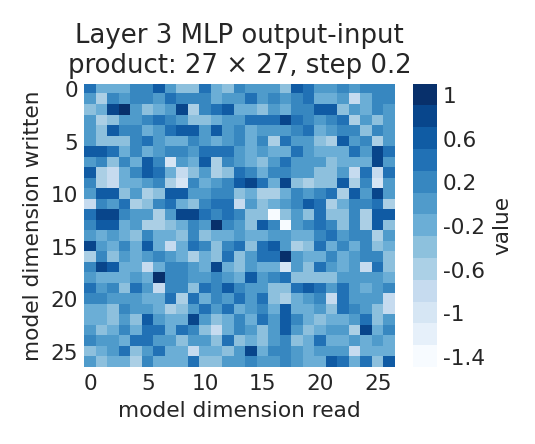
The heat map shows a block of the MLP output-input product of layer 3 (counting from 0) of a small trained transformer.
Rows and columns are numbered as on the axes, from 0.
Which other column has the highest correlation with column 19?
18
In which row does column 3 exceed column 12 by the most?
25
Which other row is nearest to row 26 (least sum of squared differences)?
14
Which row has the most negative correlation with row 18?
19
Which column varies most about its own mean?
17
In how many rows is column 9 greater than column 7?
12
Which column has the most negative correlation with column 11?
5
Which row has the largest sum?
6
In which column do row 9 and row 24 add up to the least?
8
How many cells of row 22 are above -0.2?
13
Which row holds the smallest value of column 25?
9
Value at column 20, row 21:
0
